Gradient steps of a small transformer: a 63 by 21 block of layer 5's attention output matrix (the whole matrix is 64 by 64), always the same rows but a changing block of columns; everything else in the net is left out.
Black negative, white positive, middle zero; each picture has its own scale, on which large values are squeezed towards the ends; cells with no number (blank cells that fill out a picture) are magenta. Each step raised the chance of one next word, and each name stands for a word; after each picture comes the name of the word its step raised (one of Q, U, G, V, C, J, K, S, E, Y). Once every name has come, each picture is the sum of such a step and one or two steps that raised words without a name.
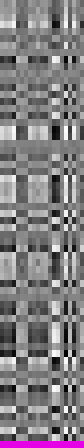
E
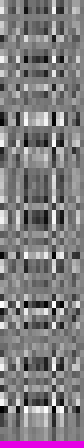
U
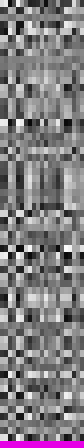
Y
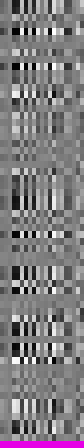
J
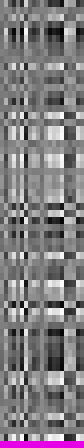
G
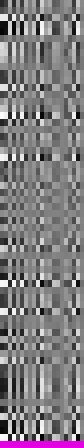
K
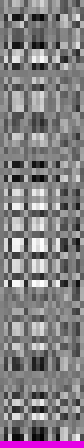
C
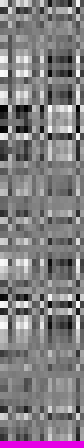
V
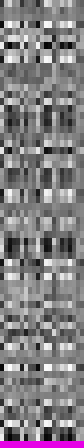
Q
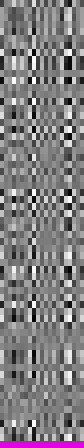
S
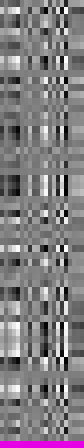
E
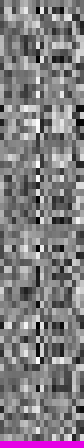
K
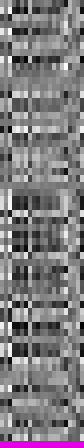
J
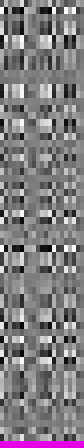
Y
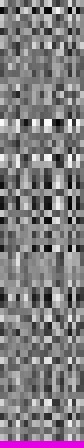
Y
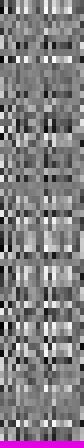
Q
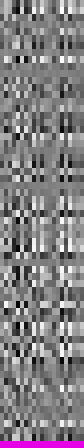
C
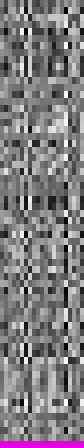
J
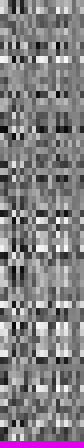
E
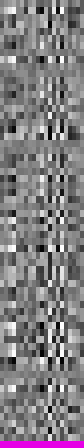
E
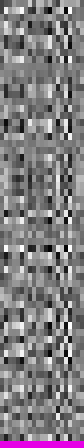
Y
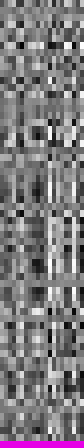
E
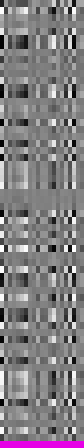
Y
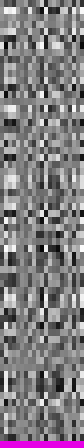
Y
